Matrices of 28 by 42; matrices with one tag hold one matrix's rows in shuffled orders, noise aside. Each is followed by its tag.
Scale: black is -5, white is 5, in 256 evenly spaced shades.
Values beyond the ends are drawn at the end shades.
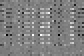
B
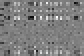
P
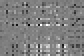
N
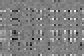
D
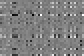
D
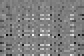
B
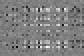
N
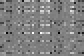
B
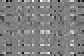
B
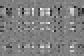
B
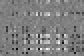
N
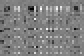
P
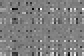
D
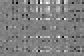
N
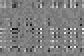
D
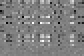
B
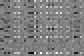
P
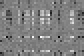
B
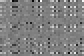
D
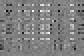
B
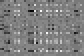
P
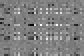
P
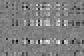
N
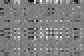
P
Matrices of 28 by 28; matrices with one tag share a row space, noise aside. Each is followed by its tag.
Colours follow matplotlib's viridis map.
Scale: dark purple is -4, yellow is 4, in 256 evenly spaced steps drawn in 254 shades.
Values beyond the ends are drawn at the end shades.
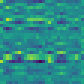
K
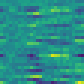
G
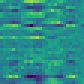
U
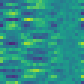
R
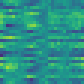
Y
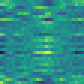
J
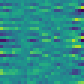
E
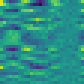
R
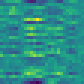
U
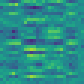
U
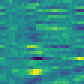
G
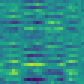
U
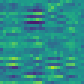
U
